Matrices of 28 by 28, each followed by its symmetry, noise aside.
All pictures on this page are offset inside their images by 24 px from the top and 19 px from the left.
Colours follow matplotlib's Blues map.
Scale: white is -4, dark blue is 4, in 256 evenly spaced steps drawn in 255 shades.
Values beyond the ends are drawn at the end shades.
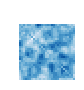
symmetric.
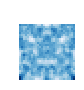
mirrored left to right.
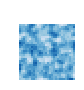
antisymmetric.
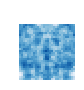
mirrored left to right.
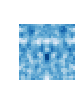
mirrored left to right.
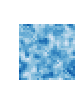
no symmetry.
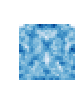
mirrored left to right.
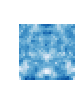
mirrored left to right.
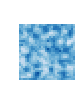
antisymmetric.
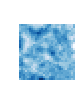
antisymmetric.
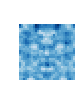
mirrored left to right.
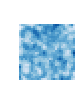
no symmetry.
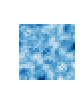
symmetric.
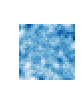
antisymmetric.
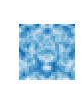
mirrored left to right.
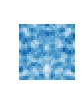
mirrored left to right.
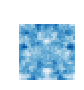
mirrored left to right.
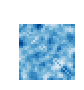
symmetric.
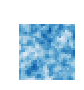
antisymmetric.
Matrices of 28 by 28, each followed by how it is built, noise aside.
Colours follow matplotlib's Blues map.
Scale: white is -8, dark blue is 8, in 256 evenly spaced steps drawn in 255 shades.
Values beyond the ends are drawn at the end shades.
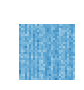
blocks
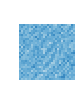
Hankel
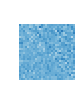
upper triangular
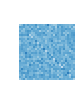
diagonal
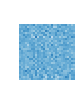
low rank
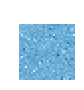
sparse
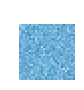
diagonal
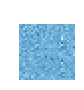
uneven columns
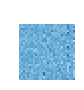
uneven columns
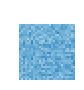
blocks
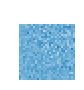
upper triangular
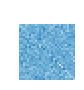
diagonal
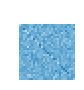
diagonal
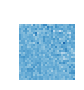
upper triangular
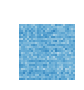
blocks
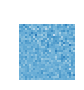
upper triangular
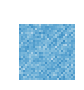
Hankel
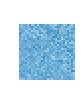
upper triangular
